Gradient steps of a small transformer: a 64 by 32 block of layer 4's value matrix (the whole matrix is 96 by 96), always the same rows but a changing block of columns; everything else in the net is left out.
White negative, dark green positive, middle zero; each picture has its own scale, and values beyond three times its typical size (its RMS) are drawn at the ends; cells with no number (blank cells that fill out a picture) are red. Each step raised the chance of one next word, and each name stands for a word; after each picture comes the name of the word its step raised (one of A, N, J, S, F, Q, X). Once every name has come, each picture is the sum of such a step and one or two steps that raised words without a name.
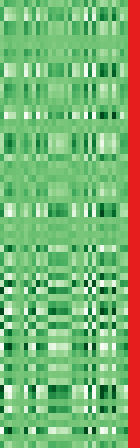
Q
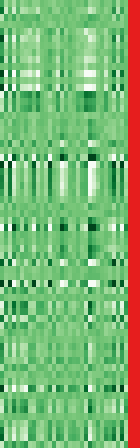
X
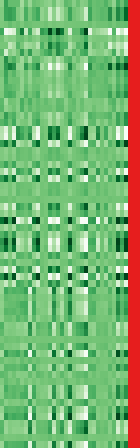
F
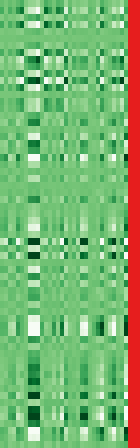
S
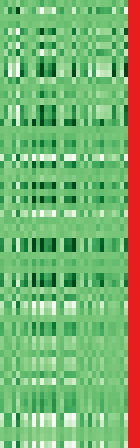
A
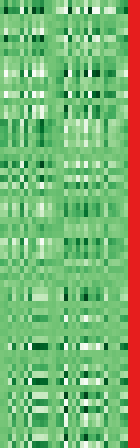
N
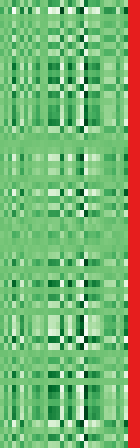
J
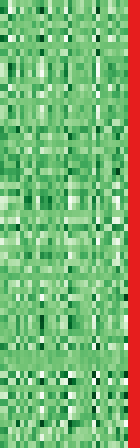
N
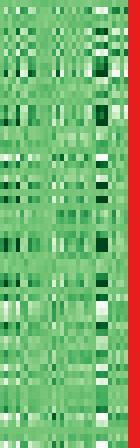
A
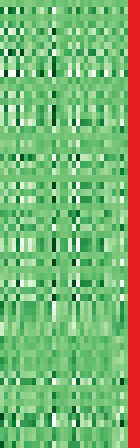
A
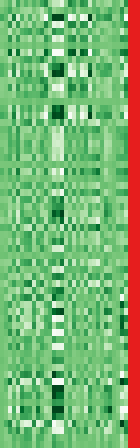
Q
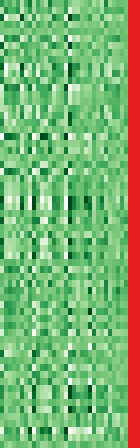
Q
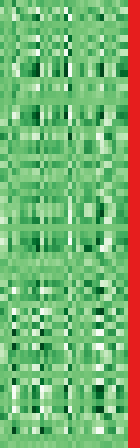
Q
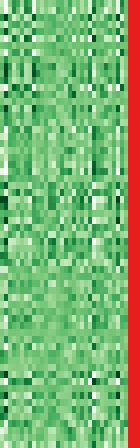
N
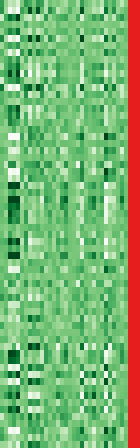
N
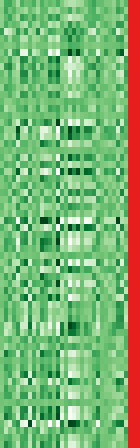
F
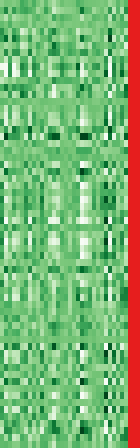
F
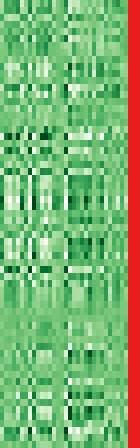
F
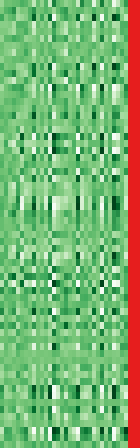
Q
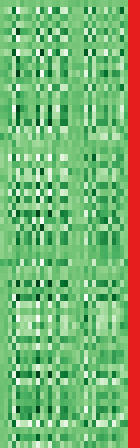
J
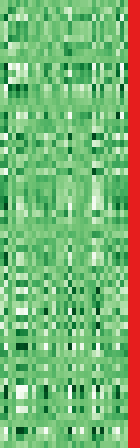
Q
